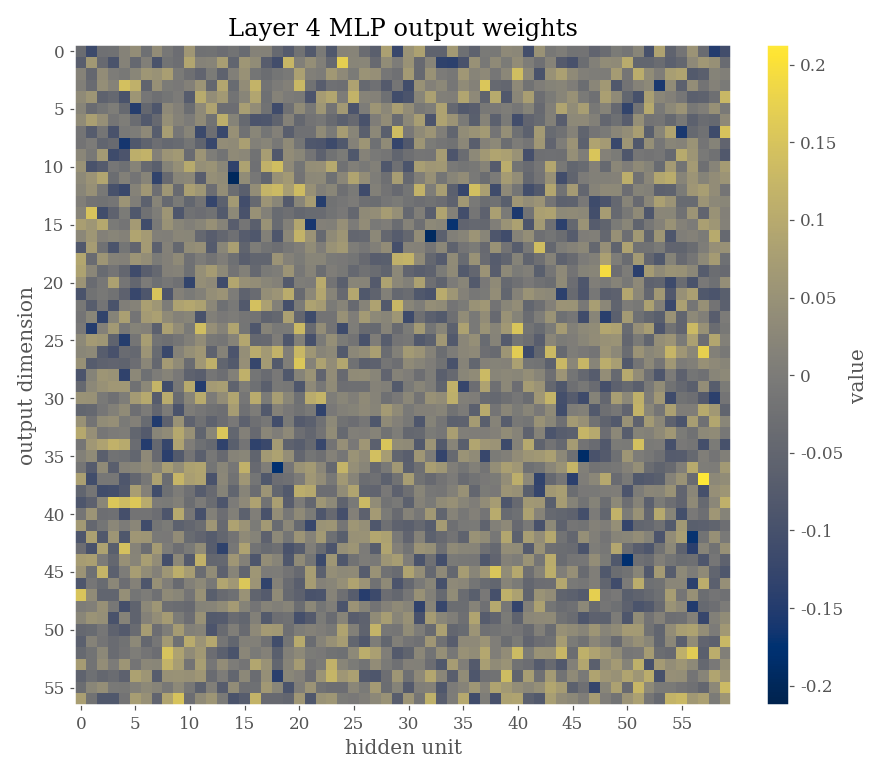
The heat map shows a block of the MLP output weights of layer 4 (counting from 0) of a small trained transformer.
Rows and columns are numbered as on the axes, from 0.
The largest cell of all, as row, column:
37, 57
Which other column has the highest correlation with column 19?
13
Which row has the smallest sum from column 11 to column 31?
47
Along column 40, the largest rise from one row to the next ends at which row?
15
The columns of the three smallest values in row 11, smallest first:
14, 7, 44
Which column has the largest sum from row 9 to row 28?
20
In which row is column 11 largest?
24
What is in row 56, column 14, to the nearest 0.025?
-0.1
